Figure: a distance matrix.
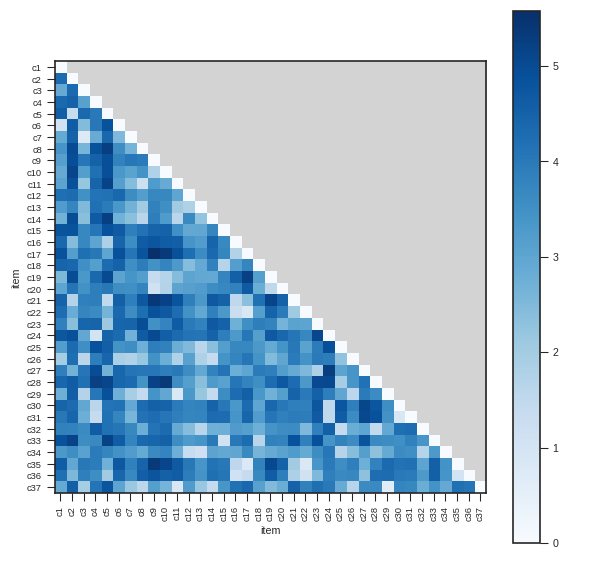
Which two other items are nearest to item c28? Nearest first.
c32, c25
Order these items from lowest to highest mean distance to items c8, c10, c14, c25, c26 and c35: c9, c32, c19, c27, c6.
c32, c19, c6, c27, c9
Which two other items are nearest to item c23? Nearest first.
c27, c5
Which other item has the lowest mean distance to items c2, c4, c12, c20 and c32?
c34
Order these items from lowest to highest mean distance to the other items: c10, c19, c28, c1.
c19, c1, c10, c28
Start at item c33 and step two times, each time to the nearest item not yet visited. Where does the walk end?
c18
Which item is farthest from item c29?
c5
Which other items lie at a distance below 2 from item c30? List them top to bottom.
c4, c24, c31
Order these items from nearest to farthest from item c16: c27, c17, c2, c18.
c17, c2, c27, c18
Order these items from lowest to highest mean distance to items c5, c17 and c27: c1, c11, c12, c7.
c12, c7, c1, c11
